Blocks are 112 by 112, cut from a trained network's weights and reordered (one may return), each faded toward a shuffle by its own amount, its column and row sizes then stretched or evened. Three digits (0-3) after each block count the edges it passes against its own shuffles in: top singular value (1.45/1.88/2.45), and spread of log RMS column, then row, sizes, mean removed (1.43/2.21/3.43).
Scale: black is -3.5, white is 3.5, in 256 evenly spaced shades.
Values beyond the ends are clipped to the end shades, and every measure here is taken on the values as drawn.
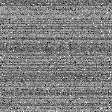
3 1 0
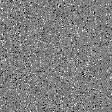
0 2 0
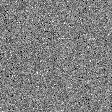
0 0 0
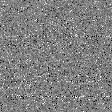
1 0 1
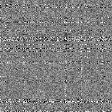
0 2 3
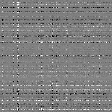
3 2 3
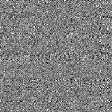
2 1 2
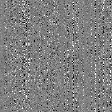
2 3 0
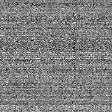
2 2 2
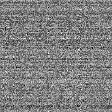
2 2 1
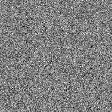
1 0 1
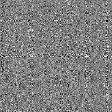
1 2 2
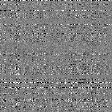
1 2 3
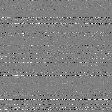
3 0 3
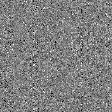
0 2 0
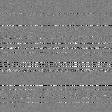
3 0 3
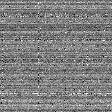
3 1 2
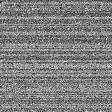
3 0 0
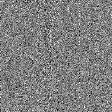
0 2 0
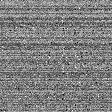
3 0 0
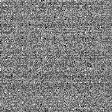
1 2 1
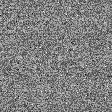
0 0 0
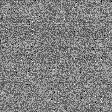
0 1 0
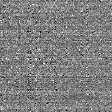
1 2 1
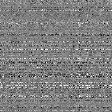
2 2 3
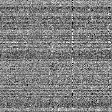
3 2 1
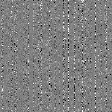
1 3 0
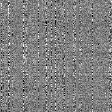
1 3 0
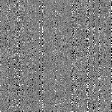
1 3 1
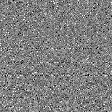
2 0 1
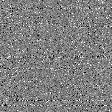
2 0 1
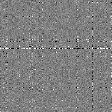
2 2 2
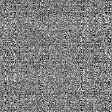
1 3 0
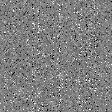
0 2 0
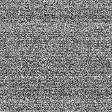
2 2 0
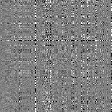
3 3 2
